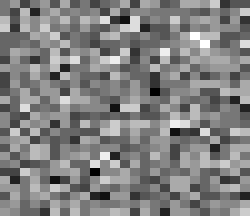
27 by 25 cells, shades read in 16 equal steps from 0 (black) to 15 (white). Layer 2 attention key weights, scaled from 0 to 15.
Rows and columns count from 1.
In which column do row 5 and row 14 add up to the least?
25
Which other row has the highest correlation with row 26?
27
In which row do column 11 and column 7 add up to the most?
3
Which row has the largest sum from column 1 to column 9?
13
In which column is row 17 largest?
21
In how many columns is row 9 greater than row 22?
16
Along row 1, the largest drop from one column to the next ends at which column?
23
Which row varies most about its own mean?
17
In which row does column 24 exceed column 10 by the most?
22
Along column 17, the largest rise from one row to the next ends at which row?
7
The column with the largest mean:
20
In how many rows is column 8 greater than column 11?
13
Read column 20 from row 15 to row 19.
11 9 3 7 9
